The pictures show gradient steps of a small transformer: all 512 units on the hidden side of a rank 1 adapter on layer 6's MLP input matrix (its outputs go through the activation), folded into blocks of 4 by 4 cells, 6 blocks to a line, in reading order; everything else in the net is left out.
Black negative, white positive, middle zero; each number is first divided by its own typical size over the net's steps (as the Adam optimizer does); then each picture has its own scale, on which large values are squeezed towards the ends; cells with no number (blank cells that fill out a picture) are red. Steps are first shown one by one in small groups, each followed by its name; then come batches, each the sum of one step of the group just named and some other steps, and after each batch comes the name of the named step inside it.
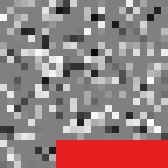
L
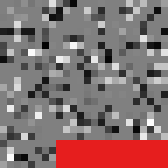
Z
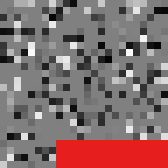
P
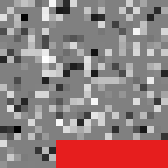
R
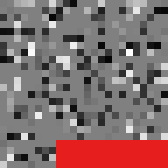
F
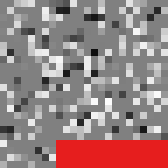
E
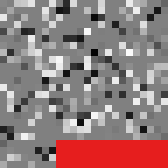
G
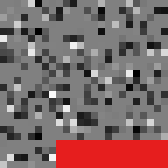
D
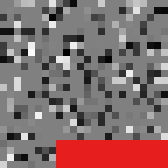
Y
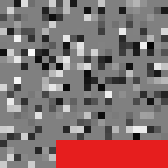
Y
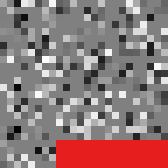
R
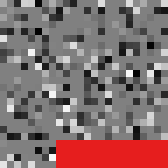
D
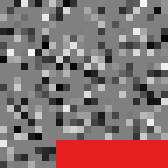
Z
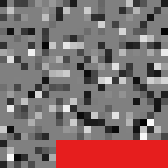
Z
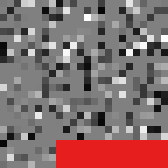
F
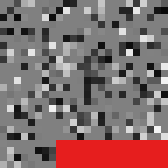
P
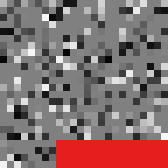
Y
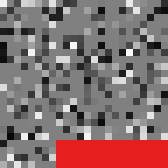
F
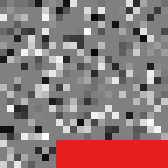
L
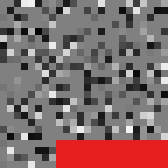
D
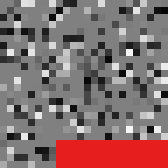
P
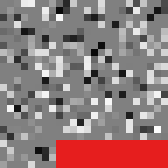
E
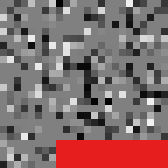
L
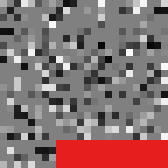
P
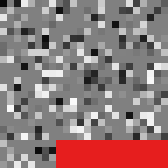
L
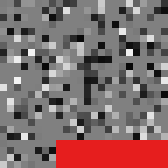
P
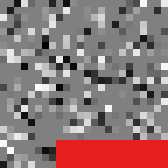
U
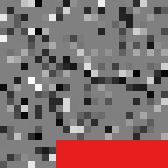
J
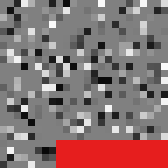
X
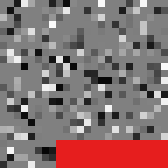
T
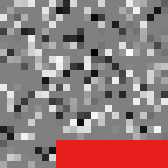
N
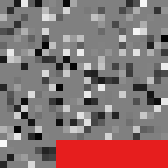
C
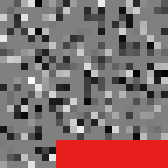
J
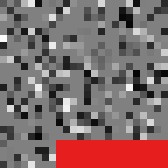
J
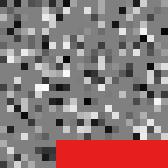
U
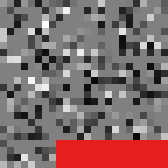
J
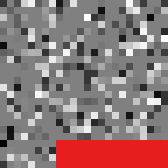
N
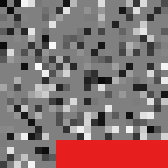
X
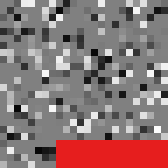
N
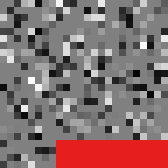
J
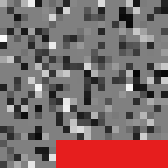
J
